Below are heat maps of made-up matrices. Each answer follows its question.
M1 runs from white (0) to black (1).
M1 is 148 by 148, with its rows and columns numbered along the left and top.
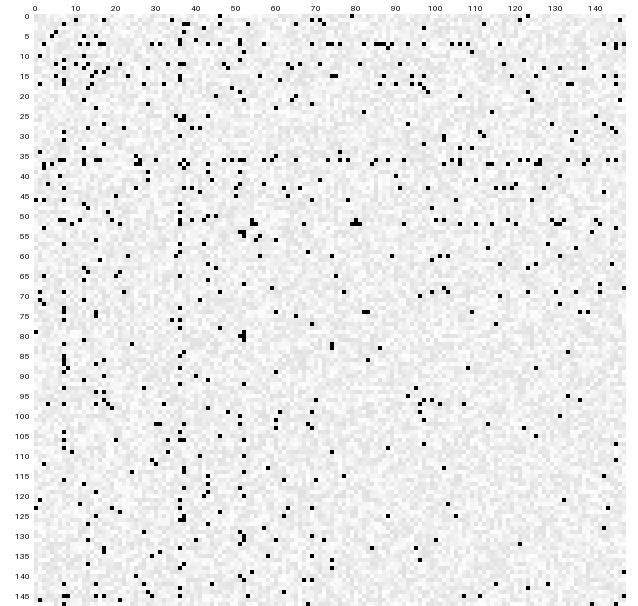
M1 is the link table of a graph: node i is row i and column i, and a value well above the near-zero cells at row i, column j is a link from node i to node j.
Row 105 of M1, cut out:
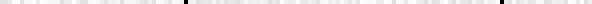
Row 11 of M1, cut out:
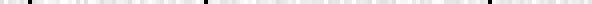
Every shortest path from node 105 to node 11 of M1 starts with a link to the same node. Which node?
node 46
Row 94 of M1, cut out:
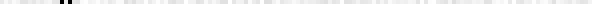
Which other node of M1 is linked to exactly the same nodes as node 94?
node 14
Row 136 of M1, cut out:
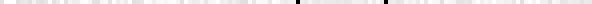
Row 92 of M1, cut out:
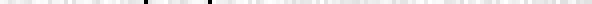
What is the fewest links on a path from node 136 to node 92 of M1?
4
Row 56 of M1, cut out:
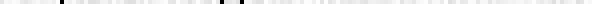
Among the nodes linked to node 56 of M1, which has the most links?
node 15
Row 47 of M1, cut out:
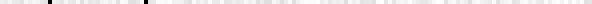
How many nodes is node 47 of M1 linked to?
2
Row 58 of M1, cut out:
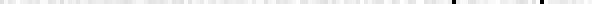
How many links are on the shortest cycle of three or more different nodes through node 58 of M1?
7
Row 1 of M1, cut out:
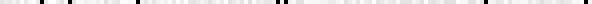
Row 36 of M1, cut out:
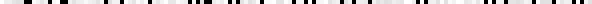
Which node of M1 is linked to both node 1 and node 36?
node 121
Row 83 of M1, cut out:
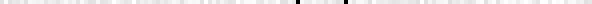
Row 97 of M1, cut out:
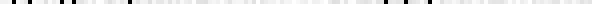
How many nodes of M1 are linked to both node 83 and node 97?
0
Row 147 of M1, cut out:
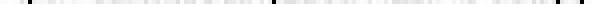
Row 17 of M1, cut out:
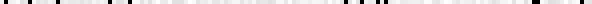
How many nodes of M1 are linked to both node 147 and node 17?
2
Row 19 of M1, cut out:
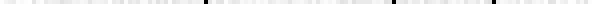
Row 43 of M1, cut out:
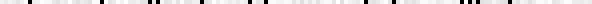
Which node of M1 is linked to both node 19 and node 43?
node 98
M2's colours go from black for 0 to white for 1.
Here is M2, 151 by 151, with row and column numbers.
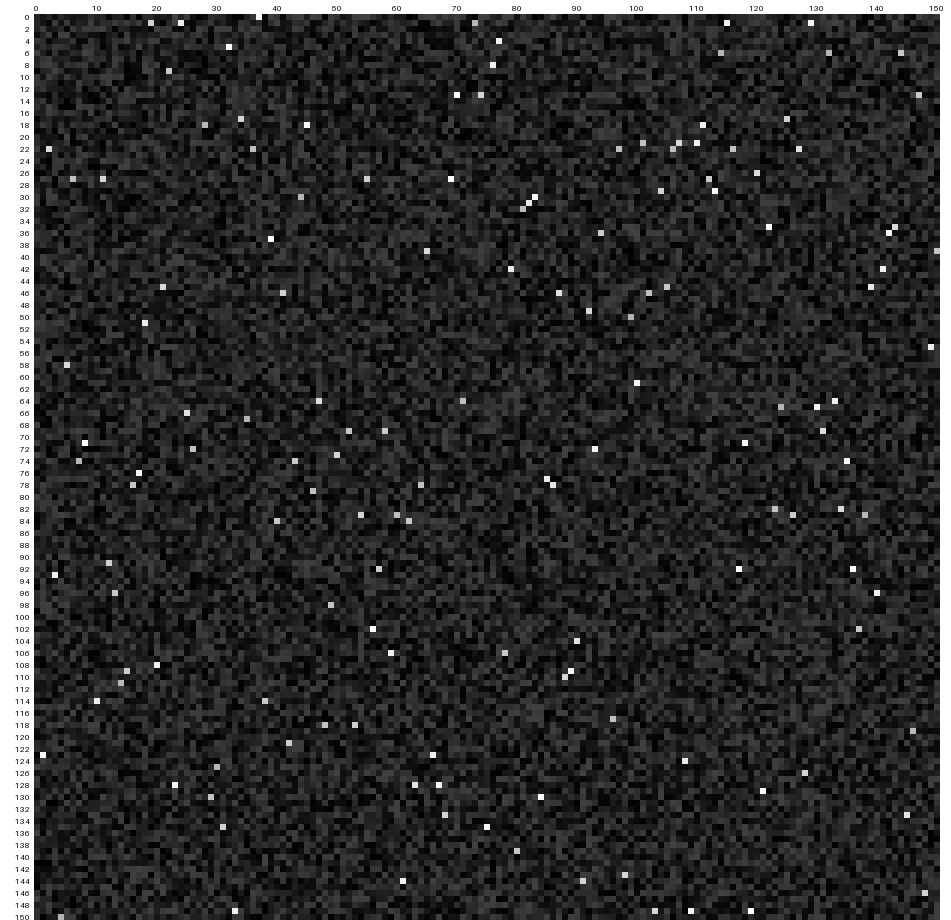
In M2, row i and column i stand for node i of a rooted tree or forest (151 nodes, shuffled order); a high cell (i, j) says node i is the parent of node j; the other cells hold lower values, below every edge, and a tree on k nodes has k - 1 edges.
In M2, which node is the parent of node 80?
139
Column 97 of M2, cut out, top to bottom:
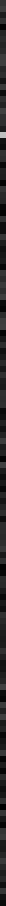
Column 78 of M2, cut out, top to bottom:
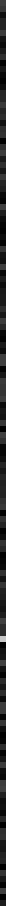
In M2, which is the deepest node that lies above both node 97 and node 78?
22
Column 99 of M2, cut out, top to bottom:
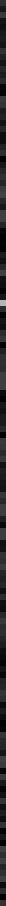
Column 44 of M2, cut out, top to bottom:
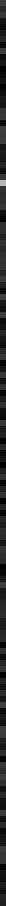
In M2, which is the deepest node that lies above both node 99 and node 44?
30
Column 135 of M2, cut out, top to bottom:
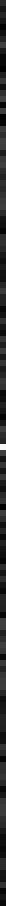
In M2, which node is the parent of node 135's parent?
13
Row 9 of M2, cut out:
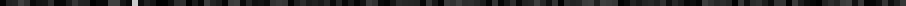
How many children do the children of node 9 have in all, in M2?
6
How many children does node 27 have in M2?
5
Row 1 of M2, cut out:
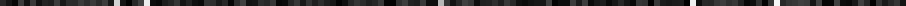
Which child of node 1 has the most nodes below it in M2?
129
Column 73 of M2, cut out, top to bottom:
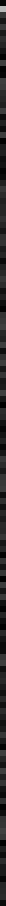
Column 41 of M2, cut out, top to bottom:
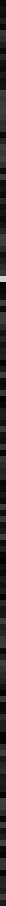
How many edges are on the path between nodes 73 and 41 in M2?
7
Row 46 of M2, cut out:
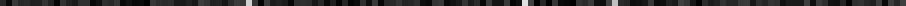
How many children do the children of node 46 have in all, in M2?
2
